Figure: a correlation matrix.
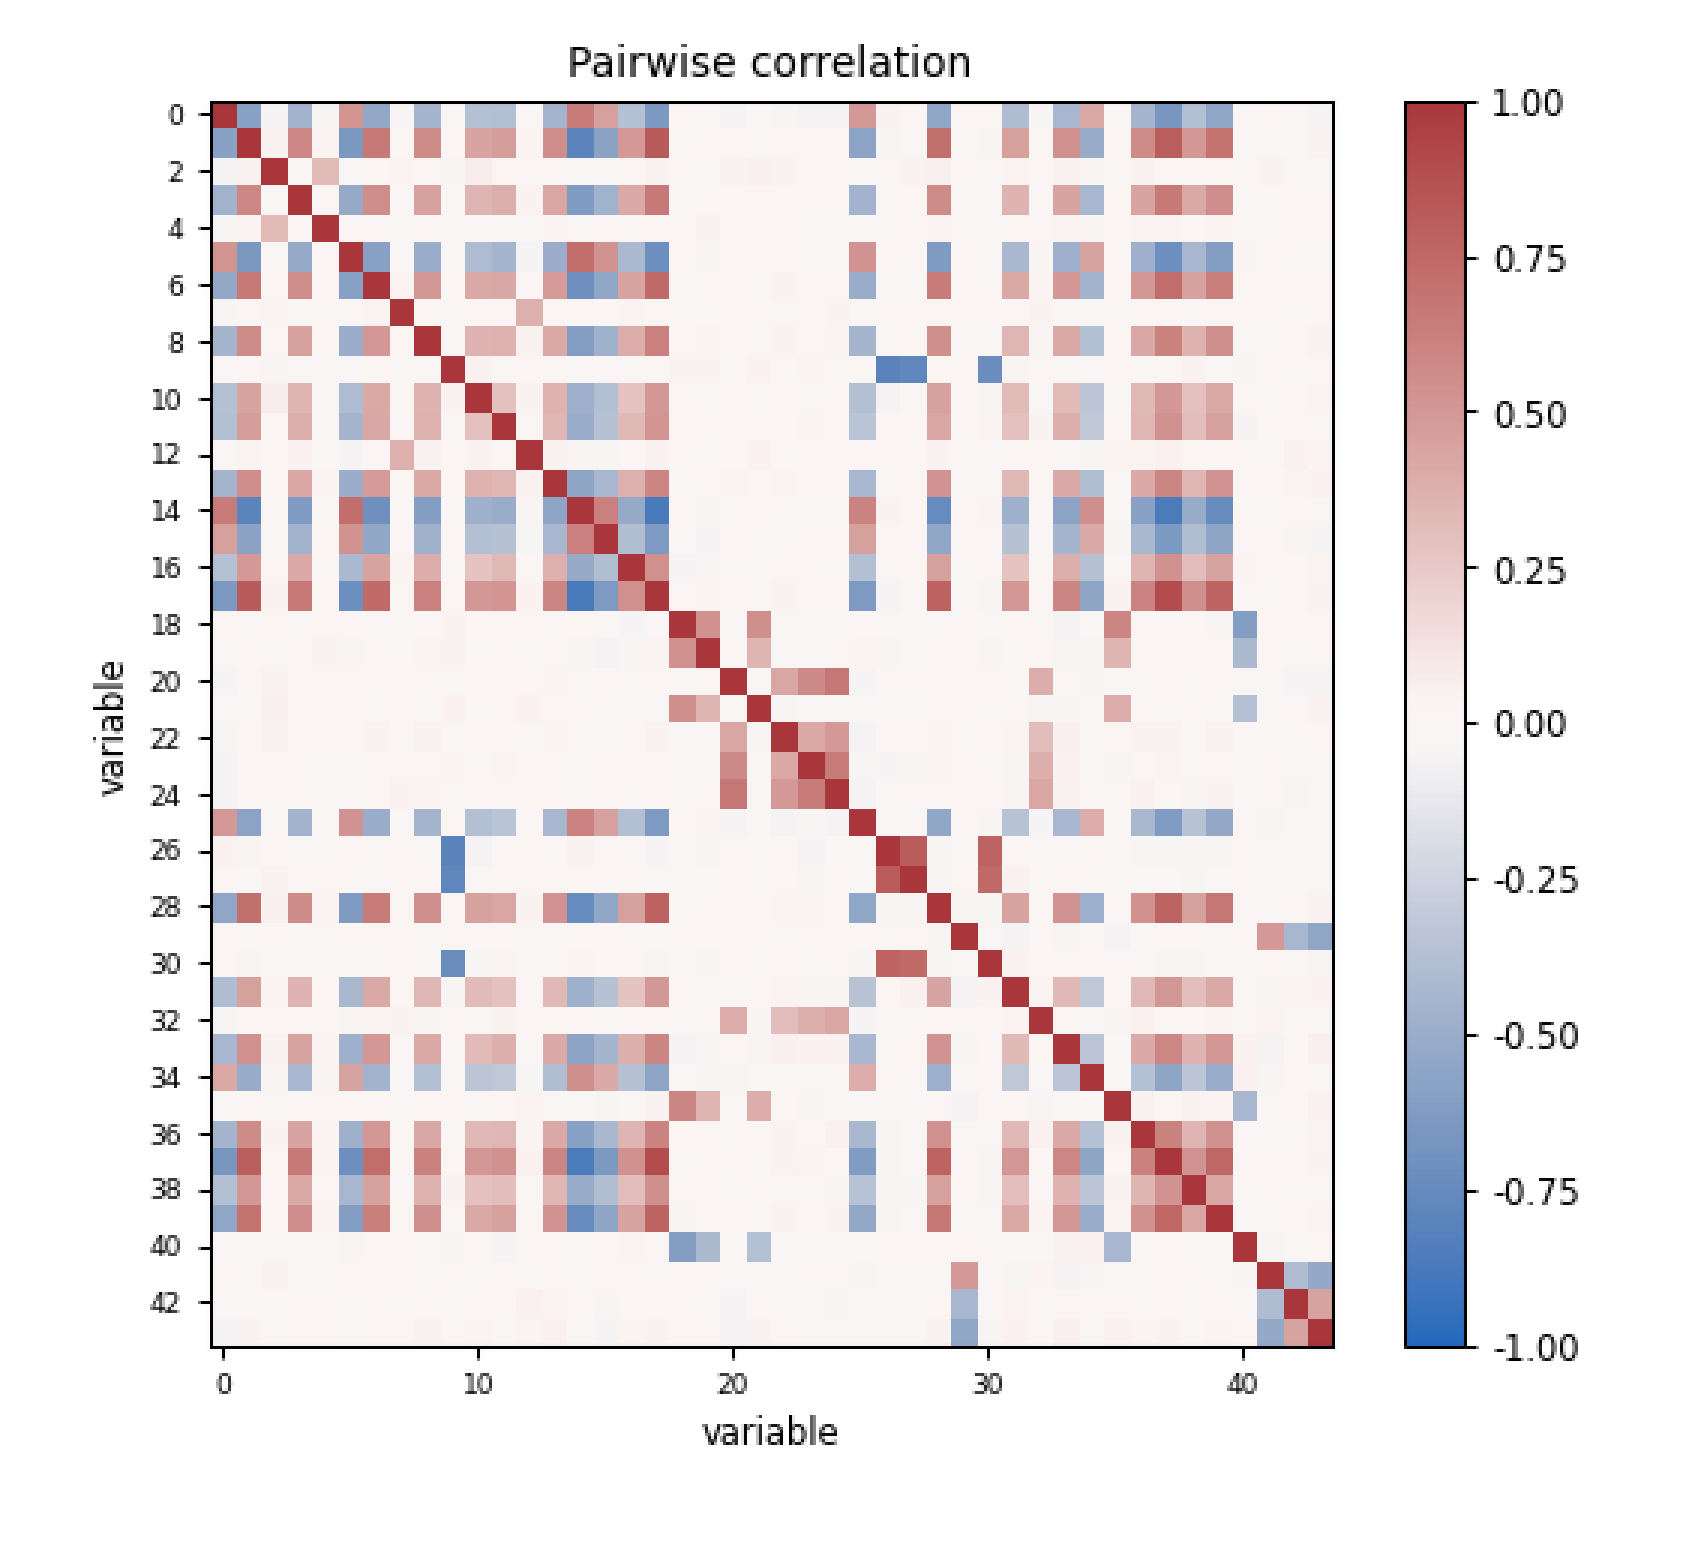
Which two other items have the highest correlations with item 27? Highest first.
26, 30
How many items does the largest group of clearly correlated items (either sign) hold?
22
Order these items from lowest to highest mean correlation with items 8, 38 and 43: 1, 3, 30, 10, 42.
30, 42, 10, 3, 1
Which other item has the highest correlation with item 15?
14
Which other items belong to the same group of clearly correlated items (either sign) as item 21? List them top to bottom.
18, 19, 35, 40
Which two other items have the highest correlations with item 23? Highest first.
24, 20
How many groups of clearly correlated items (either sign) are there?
7
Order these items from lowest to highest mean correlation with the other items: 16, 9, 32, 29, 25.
25, 9, 29, 32, 16
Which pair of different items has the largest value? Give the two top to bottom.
17, 37
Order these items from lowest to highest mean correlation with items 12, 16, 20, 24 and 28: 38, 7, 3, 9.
9, 7, 38, 3
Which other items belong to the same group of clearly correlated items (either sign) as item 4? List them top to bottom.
2
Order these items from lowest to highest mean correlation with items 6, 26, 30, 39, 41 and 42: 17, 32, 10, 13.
32, 10, 13, 17
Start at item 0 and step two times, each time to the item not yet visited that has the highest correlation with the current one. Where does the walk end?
5
